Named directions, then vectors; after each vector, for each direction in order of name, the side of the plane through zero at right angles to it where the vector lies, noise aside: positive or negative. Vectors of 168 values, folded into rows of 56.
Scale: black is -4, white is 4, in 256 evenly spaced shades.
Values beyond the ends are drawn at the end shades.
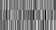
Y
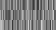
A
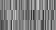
negative, positive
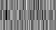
positive, positive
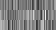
positive, negative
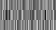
positive, positive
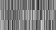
positive, negative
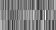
positive, negative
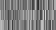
positive, negative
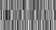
positive, positive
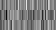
negative, positive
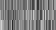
positive, negative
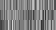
negative, positive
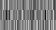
positive, positive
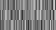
negative, negative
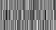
positive, positive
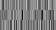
negative, negative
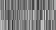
positive, negative
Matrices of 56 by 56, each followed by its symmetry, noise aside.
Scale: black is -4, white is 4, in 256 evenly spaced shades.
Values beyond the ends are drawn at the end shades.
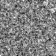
symmetric across the other diagonal.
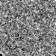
symmetric across the other diagonal.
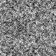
mirrored top to bottom.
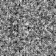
mirrored top to bottom.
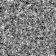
antisymmetric.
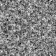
mirrored top to bottom.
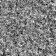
antisymmetric.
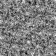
same after a half turn.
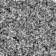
symmetric across the other diagonal.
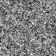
symmetric across the other diagonal.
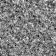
symmetric across the other diagonal.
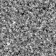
antisymmetric.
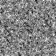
same after a half turn.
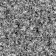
same after a half turn.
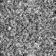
mirrored top to bottom.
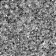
symmetric.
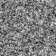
no symmetry.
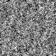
same after a half turn.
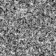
no symmetry.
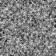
same after a half turn.
